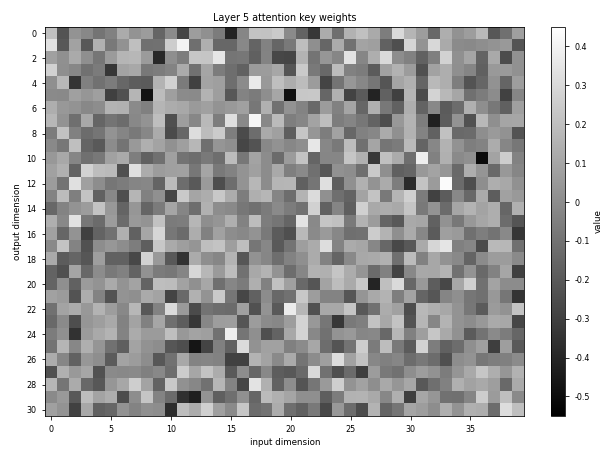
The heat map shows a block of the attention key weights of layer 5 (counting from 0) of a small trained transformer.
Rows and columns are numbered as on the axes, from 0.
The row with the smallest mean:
5
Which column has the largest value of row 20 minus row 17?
29
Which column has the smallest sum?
16
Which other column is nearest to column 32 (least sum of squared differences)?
4
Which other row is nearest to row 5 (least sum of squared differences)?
3
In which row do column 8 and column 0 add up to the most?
18
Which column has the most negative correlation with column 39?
21
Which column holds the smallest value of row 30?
10
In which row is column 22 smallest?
0
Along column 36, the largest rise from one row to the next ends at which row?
11
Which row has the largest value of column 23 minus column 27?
20
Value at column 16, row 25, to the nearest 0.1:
0.3
